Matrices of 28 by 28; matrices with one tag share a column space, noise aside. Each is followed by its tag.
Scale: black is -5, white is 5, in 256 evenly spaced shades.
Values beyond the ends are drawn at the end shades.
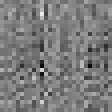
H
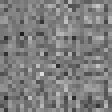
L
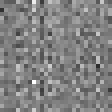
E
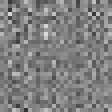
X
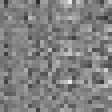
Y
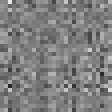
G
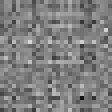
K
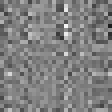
X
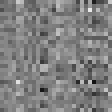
E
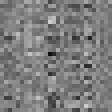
L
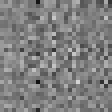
Y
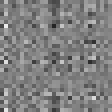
K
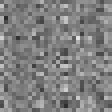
L
